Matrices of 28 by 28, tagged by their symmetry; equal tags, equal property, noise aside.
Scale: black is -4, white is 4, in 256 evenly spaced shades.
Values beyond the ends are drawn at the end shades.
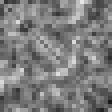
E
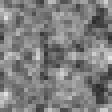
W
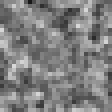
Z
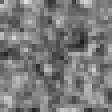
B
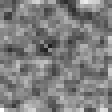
B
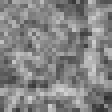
E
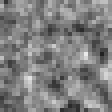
Z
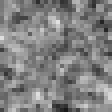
B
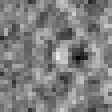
W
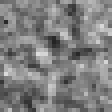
Z
